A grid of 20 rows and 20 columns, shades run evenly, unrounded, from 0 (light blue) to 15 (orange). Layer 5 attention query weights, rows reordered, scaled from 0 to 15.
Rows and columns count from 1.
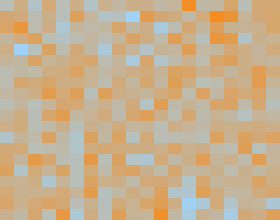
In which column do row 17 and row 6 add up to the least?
10
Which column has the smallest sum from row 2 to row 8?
8
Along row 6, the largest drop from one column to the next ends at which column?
12
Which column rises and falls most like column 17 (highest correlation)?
6
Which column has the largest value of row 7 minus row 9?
14
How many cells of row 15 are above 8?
8
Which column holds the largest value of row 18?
7
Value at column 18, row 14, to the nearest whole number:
11
